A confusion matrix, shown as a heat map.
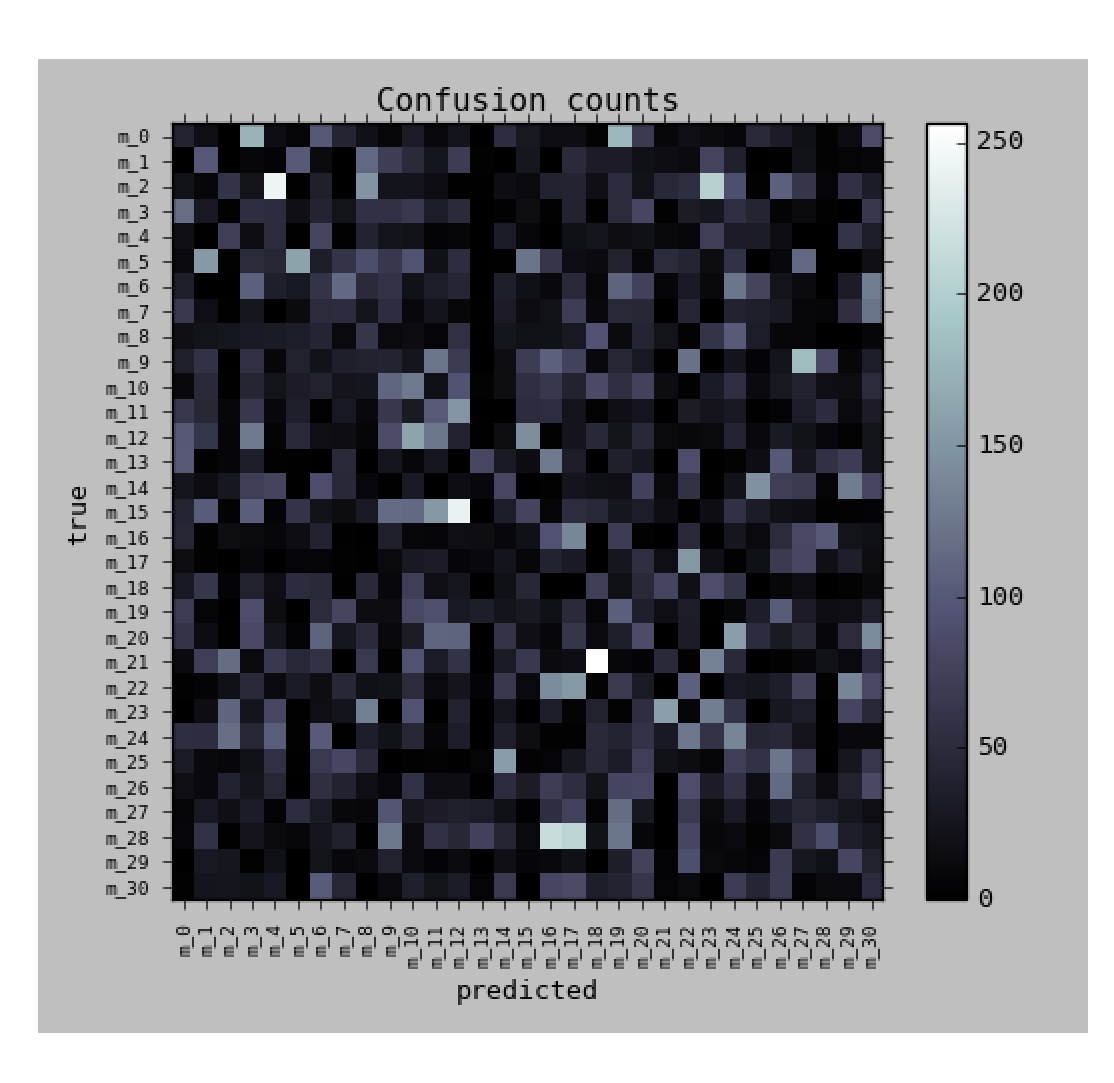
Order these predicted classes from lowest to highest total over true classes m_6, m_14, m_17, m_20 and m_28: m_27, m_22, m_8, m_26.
m_8, m_26, m_27, m_22
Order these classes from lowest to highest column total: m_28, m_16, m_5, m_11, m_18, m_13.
m_13, m_28, m_5, m_18, m_11, m_16
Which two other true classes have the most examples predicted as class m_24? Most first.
m_20, m_6
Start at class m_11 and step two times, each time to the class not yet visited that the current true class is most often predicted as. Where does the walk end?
m_10
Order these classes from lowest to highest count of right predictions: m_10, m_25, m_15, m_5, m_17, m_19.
m_17, m_25, m_15, m_19, m_10, m_5
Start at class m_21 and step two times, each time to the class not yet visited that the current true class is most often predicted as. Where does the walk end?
m_23
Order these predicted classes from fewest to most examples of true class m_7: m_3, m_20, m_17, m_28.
m_28, m_3, m_20, m_17
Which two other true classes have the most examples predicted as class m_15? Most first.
m_12, m_5
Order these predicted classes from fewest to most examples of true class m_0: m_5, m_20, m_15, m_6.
m_5, m_15, m_20, m_6
